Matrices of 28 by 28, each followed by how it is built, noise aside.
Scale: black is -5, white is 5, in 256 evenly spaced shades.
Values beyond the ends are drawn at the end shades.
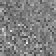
lower triangular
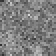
smooth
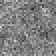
smooth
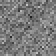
Hankel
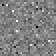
sparse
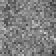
smooth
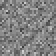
Hankel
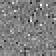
sparse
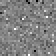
sparse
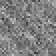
Toeplitz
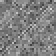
Hankel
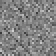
Toeplitz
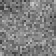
smooth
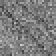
Toeplitz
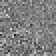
lower triangular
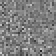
lower triangular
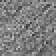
Hankel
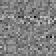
uneven rows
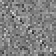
diagonal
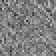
Toeplitz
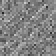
Hankel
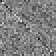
diagonal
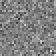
diagonal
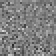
lower triangular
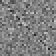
diagonal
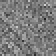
Toeplitz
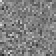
lower triangular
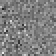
lower triangular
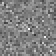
diagonal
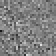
lower triangular
